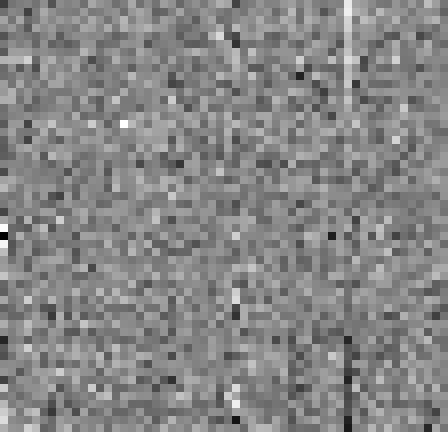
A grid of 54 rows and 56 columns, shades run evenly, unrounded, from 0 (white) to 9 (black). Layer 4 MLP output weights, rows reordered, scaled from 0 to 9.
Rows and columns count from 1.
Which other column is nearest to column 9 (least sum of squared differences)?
56
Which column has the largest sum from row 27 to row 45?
44
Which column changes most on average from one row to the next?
1
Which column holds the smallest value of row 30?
30
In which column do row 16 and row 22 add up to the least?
16
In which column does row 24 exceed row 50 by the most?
14
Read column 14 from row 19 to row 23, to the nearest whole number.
3 4 5 6 5
